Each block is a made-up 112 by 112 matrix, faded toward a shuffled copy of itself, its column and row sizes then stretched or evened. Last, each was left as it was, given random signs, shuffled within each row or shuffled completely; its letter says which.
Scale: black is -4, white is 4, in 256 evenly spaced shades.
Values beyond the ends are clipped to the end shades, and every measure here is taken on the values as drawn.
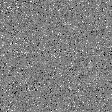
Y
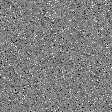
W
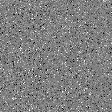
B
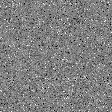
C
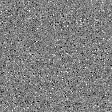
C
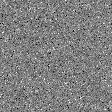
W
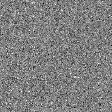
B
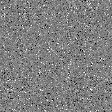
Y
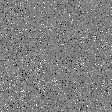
Y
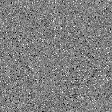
B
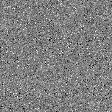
C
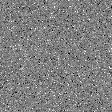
C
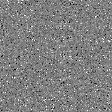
B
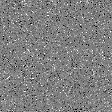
B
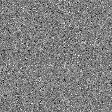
Y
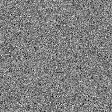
Y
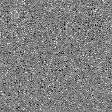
Y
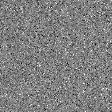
Y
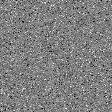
C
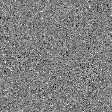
Y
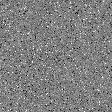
W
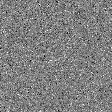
C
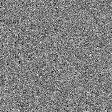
Y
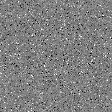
Y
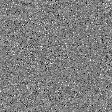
Y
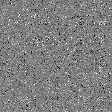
B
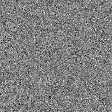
B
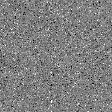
Y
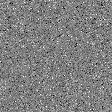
C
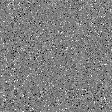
B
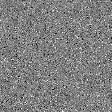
B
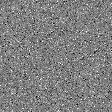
W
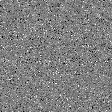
C
